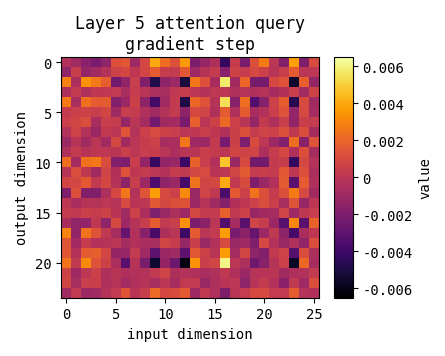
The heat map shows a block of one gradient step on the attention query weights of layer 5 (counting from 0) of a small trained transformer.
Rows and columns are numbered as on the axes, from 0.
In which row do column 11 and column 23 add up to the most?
0
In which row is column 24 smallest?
16
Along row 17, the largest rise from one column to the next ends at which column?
13
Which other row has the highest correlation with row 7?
11
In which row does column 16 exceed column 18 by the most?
20
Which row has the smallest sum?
17
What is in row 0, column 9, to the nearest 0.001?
0.004
